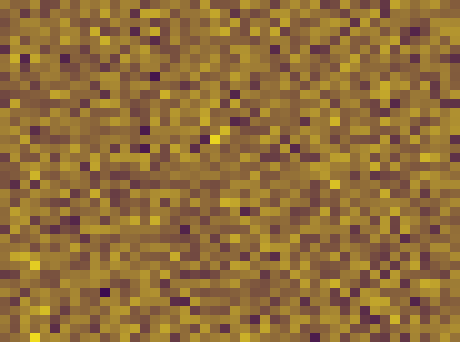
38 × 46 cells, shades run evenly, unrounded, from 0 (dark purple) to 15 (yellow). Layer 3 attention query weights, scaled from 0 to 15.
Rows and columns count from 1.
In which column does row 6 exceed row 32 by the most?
41
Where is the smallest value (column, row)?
11, 33
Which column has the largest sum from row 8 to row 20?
22
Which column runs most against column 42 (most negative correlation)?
38
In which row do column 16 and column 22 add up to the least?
9
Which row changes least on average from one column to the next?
20
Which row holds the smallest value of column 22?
27
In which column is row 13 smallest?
39
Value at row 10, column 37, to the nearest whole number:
4
